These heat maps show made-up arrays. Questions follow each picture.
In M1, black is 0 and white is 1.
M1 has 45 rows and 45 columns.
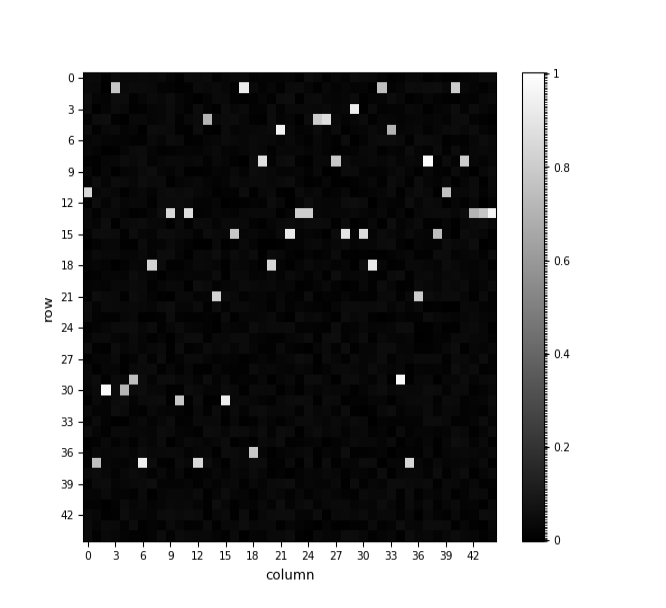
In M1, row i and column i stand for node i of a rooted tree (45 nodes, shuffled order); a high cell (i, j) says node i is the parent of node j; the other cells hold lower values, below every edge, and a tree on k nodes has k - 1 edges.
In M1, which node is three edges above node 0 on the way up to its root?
4
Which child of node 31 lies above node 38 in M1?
15
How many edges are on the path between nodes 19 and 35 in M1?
3
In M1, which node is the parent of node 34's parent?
3
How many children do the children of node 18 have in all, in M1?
2
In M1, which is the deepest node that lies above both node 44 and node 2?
30
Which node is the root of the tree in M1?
8
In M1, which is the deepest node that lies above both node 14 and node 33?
5
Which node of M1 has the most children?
13
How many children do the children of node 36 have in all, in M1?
3
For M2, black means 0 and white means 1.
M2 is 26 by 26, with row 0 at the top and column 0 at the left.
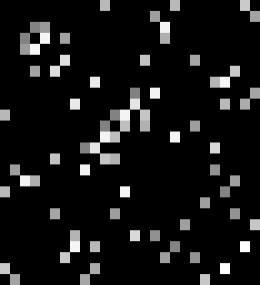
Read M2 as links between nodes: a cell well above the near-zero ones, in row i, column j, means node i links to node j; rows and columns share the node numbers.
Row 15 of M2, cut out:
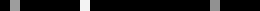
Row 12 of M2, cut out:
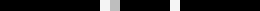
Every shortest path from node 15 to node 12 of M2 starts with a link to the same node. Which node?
node 21
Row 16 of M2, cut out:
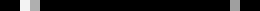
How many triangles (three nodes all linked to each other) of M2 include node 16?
1
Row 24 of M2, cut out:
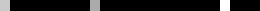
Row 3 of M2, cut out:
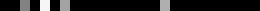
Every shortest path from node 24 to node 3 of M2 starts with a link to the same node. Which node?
node 0
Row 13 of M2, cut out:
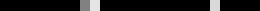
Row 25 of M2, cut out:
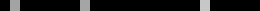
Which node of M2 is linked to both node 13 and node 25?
node 8
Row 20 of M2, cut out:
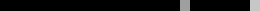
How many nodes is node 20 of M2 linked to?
2
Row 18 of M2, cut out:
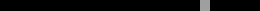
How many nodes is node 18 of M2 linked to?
1
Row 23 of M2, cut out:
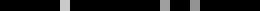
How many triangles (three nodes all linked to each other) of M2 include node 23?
0
